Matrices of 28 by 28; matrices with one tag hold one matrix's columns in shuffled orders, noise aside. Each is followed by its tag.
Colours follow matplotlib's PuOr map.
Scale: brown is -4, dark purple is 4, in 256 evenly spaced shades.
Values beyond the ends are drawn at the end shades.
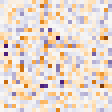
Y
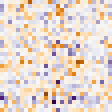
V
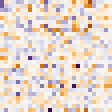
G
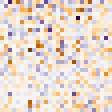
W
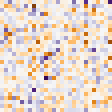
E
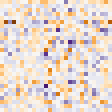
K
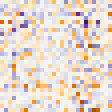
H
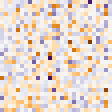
E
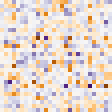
Y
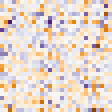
H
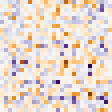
V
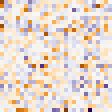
G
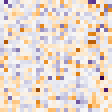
E
